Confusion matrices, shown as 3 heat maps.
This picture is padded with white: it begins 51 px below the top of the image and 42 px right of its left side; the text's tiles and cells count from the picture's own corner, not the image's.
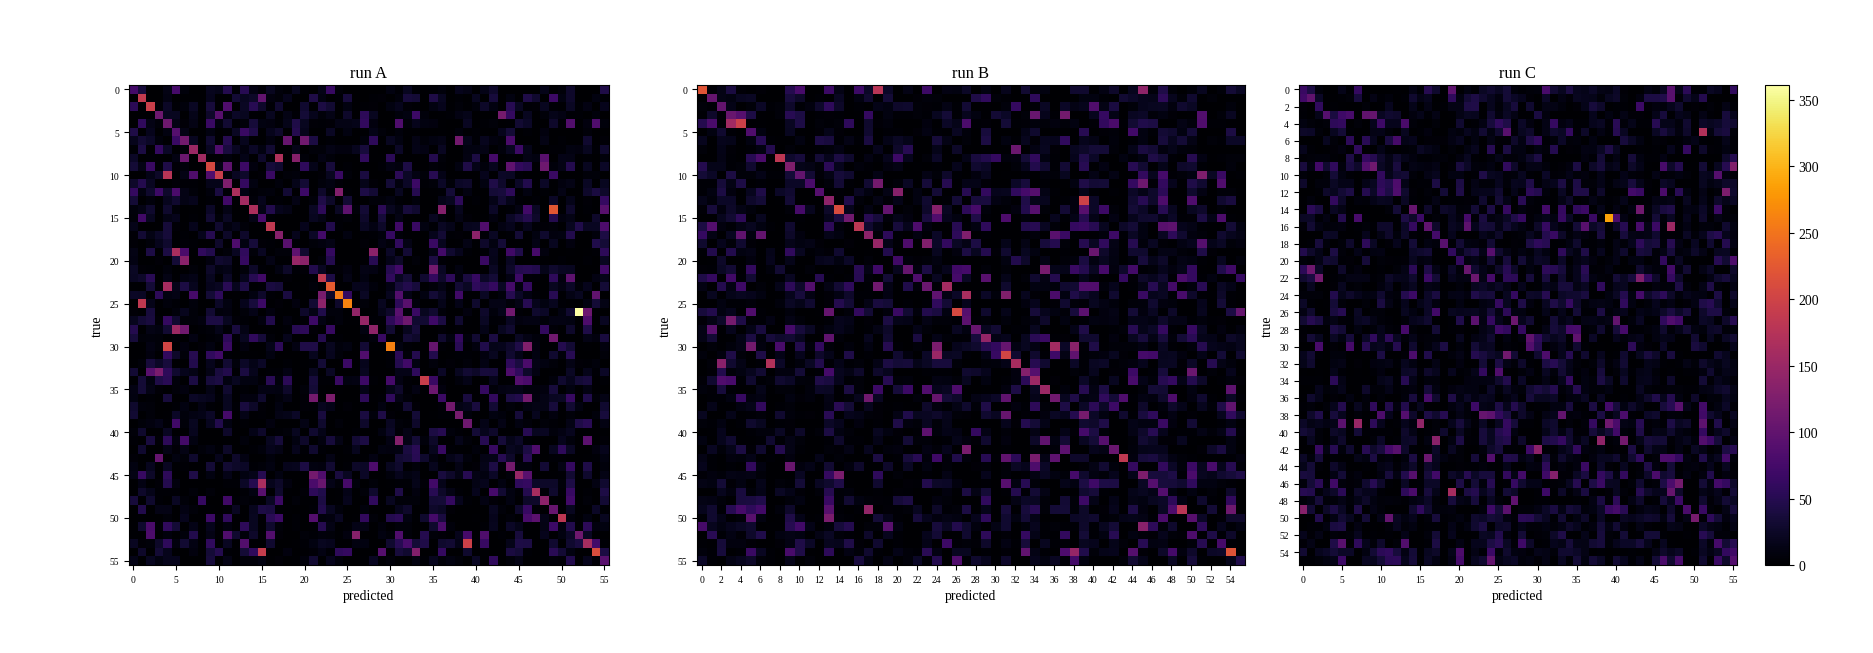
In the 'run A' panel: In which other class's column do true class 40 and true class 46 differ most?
15
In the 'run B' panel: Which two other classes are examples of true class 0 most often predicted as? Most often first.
18, 45
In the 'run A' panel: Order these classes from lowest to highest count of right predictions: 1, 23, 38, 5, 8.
5, 38, 8, 1, 23
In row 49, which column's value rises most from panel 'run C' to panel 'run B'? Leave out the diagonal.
17
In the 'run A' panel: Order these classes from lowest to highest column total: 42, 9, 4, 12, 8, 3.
8, 12, 3, 42, 9, 4
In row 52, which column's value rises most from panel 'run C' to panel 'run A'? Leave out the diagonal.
26
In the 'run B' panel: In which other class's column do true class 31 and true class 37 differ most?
24
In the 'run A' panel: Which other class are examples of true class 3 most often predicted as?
43
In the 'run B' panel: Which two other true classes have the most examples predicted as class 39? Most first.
13, 38
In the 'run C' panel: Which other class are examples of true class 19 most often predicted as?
24
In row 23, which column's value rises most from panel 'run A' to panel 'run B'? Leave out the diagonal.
25
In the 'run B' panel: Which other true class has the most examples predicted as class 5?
30
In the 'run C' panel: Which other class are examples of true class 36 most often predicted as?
16
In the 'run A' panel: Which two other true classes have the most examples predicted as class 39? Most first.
53, 52
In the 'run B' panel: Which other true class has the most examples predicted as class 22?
16
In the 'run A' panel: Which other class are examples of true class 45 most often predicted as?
21
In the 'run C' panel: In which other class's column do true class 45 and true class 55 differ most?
32
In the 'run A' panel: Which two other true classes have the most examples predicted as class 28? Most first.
19, 44
